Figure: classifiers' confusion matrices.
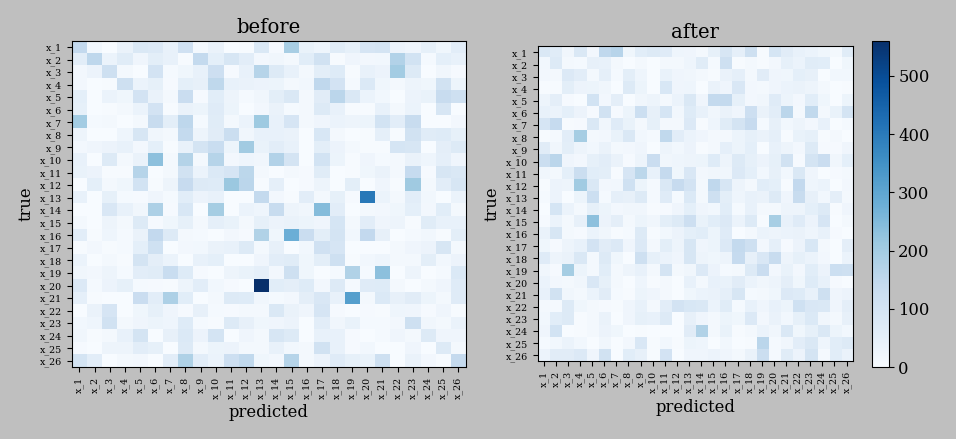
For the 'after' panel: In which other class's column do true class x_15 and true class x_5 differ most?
x_20
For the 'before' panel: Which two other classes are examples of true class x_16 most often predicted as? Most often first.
x_15, x_13
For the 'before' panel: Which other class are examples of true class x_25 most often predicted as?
x_17
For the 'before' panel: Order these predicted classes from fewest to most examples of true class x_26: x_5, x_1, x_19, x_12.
x_5, x_19, x_1, x_12
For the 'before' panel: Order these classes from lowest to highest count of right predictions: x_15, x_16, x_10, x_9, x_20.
x_15, x_20, x_9, x_16, x_10
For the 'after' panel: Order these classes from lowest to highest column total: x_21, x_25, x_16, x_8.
x_25, x_8, x_21, x_16
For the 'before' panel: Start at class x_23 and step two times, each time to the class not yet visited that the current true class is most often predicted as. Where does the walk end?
x_22
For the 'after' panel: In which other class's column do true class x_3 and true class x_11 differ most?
x_9
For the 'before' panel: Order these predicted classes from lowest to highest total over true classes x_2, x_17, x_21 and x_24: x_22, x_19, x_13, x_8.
x_13, x_8, x_22, x_19
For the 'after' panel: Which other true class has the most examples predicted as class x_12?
x_22
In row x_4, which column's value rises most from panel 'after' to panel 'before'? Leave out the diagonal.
x_10
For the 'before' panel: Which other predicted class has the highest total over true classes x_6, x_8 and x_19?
x_21
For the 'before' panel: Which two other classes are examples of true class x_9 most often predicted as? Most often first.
x_12, x_10
